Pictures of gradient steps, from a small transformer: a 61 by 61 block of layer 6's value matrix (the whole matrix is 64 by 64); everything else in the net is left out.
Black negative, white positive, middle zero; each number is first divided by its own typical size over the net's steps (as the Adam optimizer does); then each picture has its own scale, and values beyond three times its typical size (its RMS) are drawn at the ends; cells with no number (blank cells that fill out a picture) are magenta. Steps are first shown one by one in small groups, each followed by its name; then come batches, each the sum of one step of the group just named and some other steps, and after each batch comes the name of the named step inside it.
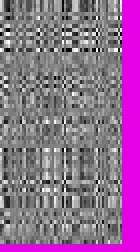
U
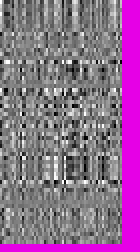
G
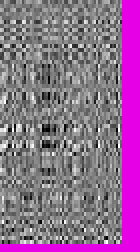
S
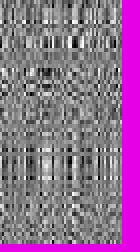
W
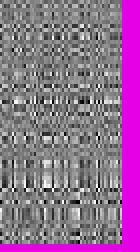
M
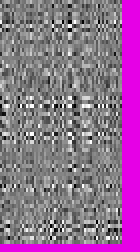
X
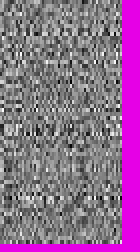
S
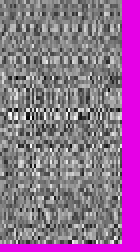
S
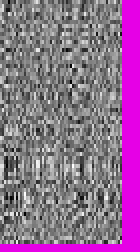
U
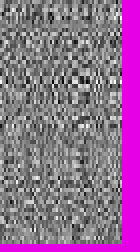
S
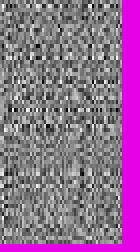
S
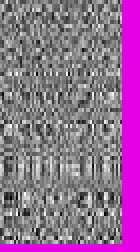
M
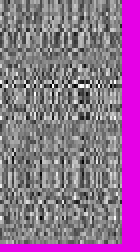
M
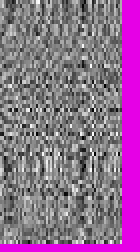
G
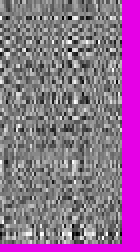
S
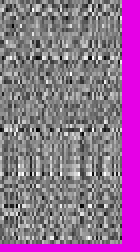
W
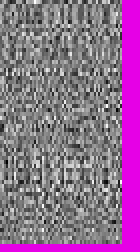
X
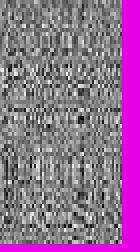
W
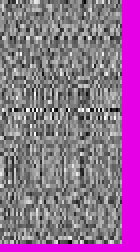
M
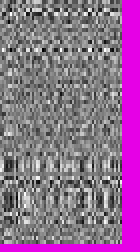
X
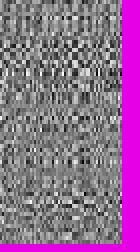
S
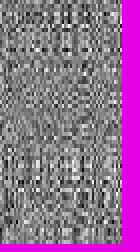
X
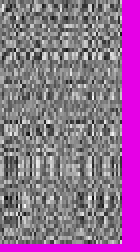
U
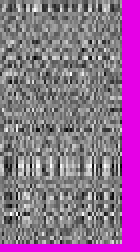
S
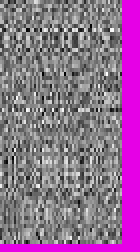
M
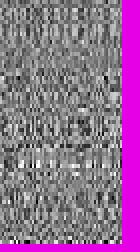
W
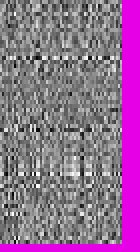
W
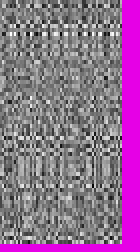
X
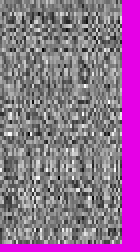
X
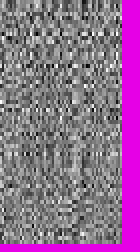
S
